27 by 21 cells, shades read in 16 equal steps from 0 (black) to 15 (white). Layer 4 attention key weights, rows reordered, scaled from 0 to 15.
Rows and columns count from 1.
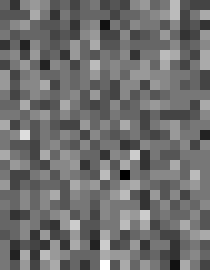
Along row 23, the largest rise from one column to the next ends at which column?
7
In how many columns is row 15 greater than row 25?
10
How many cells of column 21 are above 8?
6
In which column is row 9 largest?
5
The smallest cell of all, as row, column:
18, 13
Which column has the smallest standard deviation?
16
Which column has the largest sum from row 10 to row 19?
1
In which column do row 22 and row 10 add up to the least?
2
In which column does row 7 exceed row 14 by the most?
21
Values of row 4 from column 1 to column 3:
7 5 6
